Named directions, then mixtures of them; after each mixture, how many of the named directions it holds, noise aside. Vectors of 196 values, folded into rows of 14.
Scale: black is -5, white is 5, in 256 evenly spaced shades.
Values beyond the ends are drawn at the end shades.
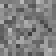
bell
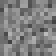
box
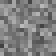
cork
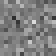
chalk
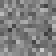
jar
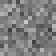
two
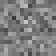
four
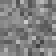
four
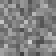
four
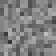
one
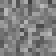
two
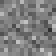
two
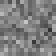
three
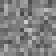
four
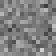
one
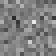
one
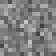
two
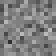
two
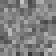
two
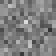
four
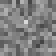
four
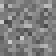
four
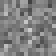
four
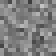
one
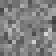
two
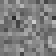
one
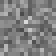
four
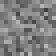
four
